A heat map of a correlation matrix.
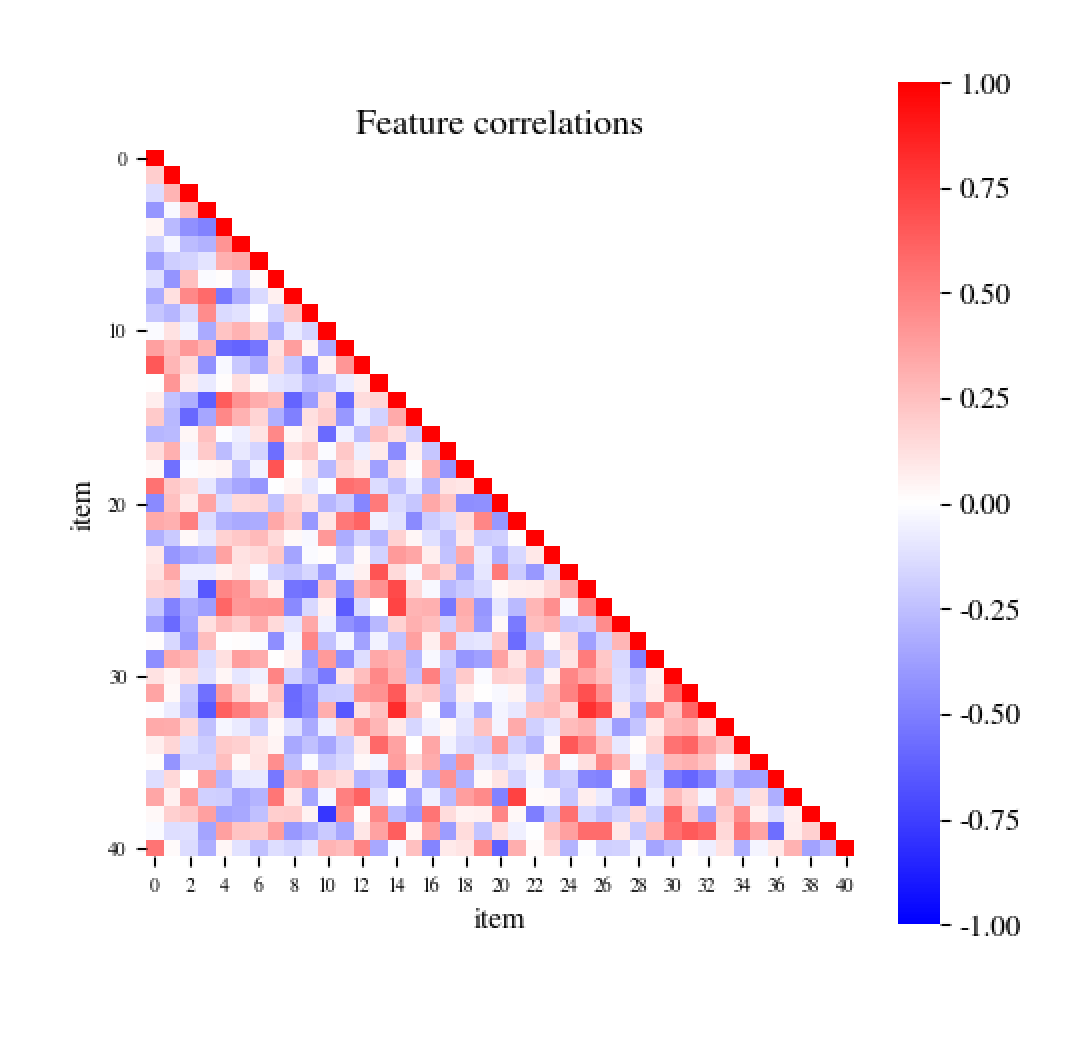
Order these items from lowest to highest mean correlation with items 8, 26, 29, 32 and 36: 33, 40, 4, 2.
40, 33, 2, 4
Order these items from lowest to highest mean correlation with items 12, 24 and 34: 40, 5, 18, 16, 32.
18, 40, 5, 16, 32
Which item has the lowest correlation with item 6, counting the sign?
11
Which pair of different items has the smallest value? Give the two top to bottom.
10, 38
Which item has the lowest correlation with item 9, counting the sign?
25
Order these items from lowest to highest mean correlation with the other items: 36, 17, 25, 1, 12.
36, 17, 1, 12, 25
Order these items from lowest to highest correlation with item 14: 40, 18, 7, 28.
28, 40, 18, 7
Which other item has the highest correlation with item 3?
8
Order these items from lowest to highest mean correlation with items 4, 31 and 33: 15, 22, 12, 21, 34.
22, 21, 15, 12, 34
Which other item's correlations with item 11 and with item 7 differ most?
26
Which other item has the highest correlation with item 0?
12
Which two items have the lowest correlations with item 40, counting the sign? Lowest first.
20, 16
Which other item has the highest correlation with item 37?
21
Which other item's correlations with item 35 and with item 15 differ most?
7
